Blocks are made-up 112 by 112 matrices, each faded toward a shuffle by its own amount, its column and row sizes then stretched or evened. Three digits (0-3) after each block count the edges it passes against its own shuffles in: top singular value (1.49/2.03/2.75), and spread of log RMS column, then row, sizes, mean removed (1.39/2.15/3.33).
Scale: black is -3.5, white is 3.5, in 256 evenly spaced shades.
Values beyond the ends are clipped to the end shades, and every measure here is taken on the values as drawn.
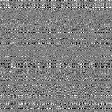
3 1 3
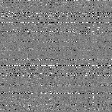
2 1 3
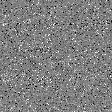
0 0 1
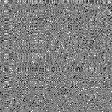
3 0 1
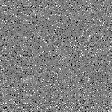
2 0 1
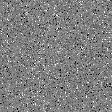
0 1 0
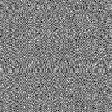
3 0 0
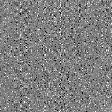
2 2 0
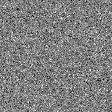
0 0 1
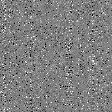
1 2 0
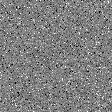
0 0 0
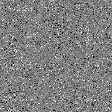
1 1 1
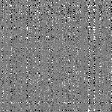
1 3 2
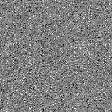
2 1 0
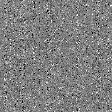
0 2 0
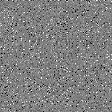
2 1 1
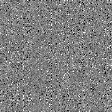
1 2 1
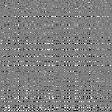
3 2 3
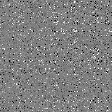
0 2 2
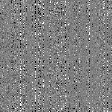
1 3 1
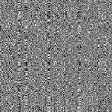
3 2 0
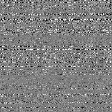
2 1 3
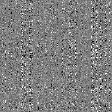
1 3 1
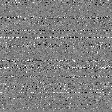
1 0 3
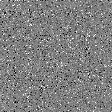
0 1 1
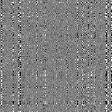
3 3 2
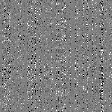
1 3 1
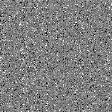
0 2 0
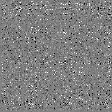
0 2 2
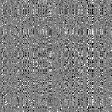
3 3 1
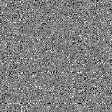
2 1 2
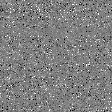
0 1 2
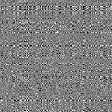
3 2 3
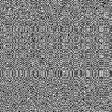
3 1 1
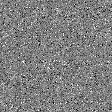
0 0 1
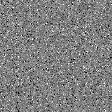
1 1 0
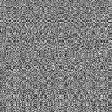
3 1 2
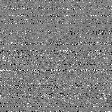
0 0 3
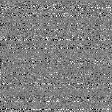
0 1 3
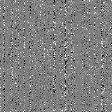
1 3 1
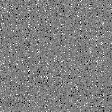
0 2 1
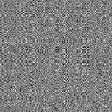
3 2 1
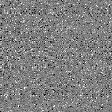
2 1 1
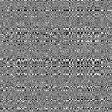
3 2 3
